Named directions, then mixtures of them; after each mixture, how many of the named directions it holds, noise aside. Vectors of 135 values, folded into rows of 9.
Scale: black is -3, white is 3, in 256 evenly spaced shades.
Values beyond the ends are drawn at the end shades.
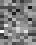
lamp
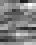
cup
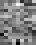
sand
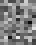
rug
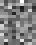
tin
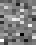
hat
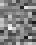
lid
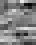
one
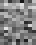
four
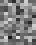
one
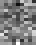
one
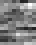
one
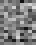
four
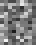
two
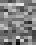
three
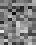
two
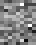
three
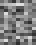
four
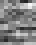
one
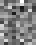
one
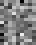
three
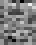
four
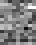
four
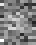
four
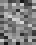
three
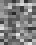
two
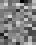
four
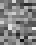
three
